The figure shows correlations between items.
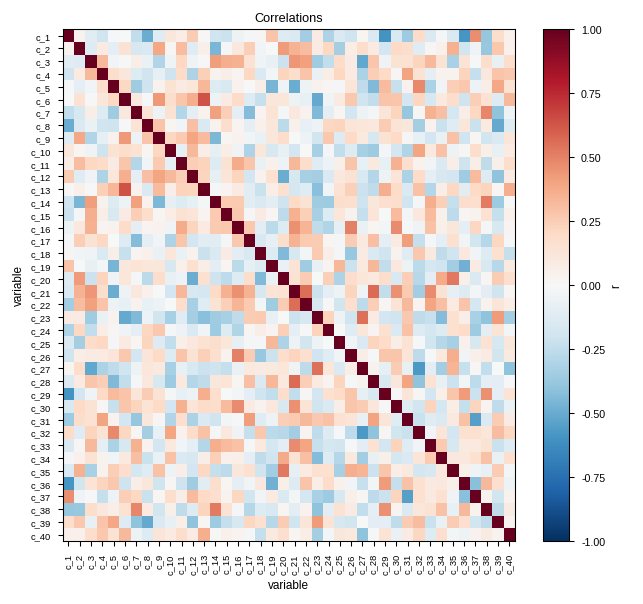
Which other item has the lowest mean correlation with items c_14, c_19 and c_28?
c_5
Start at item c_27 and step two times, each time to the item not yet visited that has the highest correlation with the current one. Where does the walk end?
c_39
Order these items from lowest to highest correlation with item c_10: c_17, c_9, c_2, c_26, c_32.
c_17, c_26, c_2, c_9, c_32
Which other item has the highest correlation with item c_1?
c_37
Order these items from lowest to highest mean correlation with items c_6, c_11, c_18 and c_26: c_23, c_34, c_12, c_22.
c_23, c_34, c_22, c_12
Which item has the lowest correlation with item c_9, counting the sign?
c_14
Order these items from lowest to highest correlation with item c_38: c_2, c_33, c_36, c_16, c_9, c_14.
c_2, c_9, c_16, c_33, c_36, c_14
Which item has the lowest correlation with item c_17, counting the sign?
c_7
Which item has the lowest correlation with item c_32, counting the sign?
c_27
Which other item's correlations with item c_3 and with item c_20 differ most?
c_35
